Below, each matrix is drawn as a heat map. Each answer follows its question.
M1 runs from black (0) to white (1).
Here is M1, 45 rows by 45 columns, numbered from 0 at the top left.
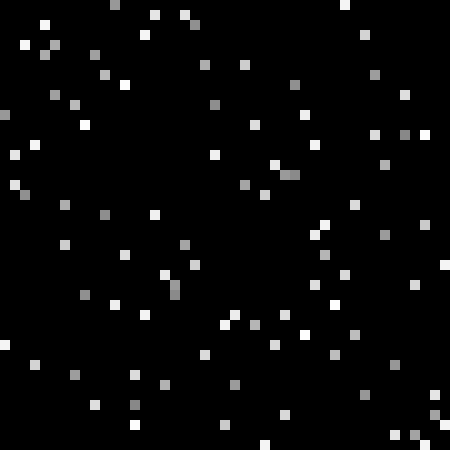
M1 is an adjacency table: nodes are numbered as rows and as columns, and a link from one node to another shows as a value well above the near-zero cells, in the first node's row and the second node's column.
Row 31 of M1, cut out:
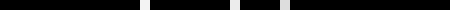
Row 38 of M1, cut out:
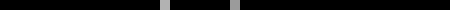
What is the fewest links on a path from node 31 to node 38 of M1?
2
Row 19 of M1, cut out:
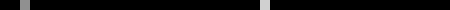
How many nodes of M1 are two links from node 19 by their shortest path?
2
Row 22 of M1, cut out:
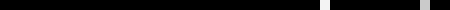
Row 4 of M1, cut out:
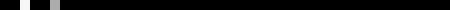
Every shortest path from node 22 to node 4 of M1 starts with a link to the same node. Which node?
node 42
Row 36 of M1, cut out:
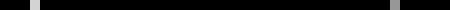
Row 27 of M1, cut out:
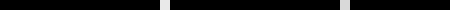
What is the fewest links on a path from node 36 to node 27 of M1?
7
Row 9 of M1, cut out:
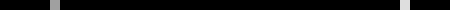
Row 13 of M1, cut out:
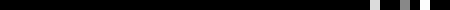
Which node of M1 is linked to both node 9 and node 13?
node 40
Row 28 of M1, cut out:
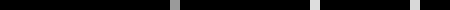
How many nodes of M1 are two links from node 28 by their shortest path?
4
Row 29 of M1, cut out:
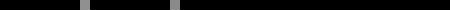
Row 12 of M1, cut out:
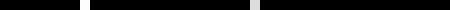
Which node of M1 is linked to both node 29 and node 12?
node 8
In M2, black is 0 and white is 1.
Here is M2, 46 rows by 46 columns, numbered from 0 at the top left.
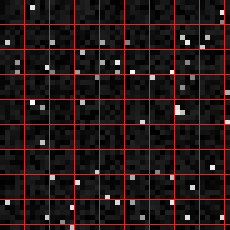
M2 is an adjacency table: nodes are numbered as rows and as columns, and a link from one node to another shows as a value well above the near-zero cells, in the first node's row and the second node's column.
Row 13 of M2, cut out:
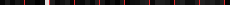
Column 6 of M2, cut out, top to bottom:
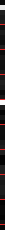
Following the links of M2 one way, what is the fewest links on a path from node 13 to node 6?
4
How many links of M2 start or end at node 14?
8
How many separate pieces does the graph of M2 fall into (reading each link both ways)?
8
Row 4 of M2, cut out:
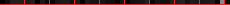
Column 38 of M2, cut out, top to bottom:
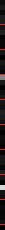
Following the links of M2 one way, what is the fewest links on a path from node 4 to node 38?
4
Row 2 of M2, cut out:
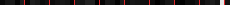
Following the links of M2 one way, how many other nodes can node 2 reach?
9
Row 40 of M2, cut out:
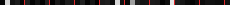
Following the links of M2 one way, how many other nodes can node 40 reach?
7
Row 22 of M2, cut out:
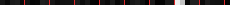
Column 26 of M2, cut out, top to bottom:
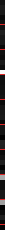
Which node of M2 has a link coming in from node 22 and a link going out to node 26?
node 35
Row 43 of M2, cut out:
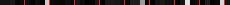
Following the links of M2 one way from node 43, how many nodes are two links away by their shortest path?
4
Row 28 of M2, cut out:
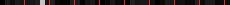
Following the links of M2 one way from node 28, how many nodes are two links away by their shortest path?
5
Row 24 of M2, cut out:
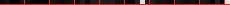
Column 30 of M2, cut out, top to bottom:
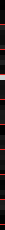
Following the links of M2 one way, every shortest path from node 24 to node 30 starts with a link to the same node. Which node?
node 45
